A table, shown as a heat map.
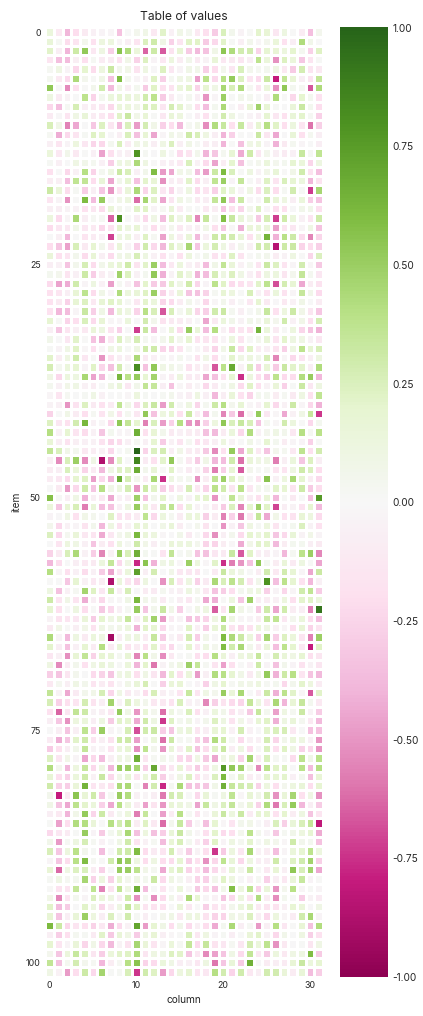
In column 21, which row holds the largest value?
36
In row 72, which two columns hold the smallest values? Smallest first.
18, 27
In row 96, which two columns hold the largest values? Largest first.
10, 0
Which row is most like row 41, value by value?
52
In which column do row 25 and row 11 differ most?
12
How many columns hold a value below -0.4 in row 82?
4
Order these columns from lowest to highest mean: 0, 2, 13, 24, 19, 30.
13, 2, 30, 19, 24, 0
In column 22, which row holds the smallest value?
37
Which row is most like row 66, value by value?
71
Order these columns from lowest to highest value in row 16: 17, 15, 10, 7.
7, 10, 17, 15
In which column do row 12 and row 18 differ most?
20
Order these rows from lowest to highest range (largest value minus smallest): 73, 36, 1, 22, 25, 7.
1, 25, 7, 73, 22, 36
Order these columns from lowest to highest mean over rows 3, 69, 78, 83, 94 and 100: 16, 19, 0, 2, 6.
6, 2, 19, 16, 0
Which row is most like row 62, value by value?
50
